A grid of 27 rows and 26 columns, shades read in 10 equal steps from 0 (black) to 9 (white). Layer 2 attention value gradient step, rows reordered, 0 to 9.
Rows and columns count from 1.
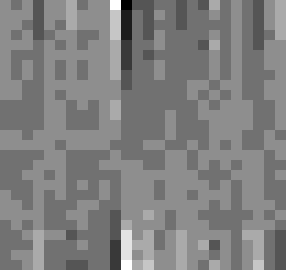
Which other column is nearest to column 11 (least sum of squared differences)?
26
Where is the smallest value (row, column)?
1, 12
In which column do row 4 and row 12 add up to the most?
11
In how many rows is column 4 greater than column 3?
10
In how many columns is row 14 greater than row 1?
11
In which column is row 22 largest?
14
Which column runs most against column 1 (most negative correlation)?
23
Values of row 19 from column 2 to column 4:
4 4 5
